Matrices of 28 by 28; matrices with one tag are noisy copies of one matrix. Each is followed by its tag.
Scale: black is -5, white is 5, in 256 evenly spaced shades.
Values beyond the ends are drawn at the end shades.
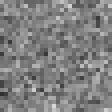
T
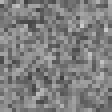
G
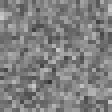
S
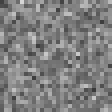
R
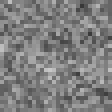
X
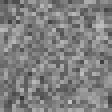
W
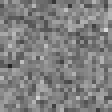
G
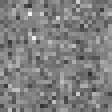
R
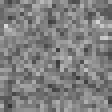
W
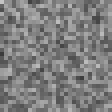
T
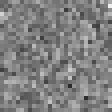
S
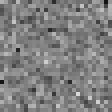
G
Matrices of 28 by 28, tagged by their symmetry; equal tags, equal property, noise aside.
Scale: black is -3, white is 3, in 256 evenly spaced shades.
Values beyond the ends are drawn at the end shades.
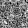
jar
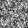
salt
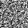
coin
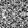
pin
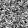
coin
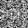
pin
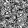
salt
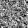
coin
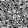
salt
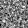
salt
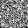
jar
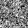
coin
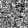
jar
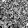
jar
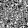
salt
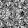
pin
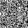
pin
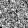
jar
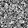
jar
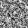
jar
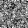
salt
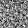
coin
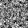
pin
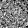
jar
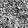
coin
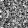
pin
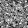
salt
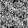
salt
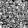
coin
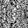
pin
